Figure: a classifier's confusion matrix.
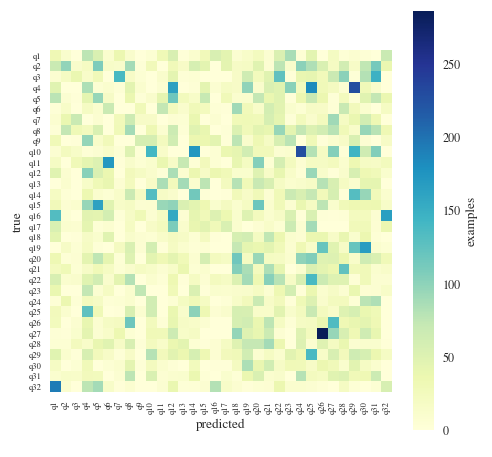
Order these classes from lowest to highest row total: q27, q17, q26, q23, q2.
q23, q17, q26, q27, q2
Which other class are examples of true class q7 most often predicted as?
q27
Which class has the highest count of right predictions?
q10
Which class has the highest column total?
q25
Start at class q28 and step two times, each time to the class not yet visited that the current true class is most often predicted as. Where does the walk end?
q18
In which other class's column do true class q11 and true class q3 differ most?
q6
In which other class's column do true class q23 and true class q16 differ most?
q32
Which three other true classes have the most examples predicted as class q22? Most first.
q3, q8, q2
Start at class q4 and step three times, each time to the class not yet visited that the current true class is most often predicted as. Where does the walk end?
q14
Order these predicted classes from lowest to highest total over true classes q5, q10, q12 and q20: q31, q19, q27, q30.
q19, q27, q30, q31
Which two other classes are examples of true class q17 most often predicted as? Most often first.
q12, q25
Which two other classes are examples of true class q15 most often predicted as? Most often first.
q5, q20
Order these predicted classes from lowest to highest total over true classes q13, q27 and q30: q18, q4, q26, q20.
q4, q20, q18, q26
